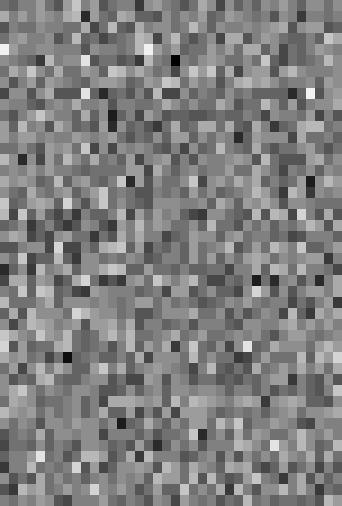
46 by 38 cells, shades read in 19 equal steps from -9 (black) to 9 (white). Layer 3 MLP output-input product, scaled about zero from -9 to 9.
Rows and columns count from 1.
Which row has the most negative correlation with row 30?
22
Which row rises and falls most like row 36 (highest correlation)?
26
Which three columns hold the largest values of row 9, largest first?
35, 10, 18
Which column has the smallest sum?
13
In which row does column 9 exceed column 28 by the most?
29
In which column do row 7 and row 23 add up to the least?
27
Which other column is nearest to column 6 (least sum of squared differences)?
21
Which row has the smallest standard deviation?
16
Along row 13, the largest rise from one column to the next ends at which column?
34
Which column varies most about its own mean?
1
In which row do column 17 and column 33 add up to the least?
9
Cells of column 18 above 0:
21
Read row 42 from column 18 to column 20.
0 0 0
